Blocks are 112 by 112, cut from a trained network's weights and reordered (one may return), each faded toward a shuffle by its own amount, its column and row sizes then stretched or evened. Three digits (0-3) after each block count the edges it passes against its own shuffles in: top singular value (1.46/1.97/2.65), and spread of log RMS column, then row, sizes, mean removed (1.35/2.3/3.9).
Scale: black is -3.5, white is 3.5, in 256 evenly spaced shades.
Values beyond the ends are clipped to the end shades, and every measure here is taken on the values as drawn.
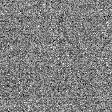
0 1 0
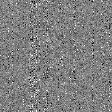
0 2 0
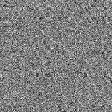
2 0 1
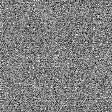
0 1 0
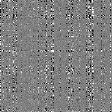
1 3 2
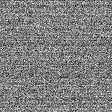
1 0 0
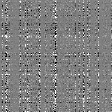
2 3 2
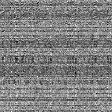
3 2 0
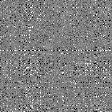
2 2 2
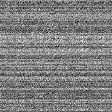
3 2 1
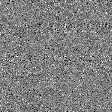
1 0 1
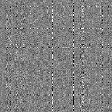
3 2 1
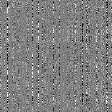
2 3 1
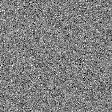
0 1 0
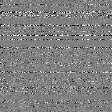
1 0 3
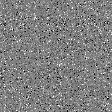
0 1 1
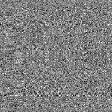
2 0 2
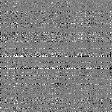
1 2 3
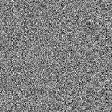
2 1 0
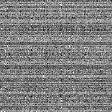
3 2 0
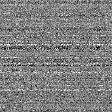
2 1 2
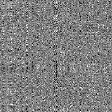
2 2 0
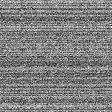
3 0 1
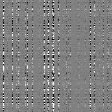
3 3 1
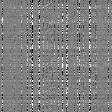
3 3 0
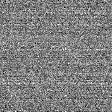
1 1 1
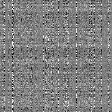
2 3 0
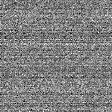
2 1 1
